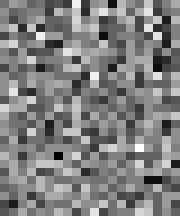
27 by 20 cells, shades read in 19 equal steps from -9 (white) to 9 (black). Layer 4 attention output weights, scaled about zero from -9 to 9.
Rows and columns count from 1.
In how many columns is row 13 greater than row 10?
12
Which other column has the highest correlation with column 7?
3
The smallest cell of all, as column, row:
16, 19
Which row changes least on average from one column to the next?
23
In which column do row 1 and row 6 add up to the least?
9
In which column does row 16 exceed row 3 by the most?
15
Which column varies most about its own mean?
18
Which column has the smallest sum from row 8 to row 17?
17
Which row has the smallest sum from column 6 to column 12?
7
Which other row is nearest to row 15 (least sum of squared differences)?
10
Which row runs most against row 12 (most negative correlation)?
26
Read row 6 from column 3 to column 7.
1 -1 -2 6 7
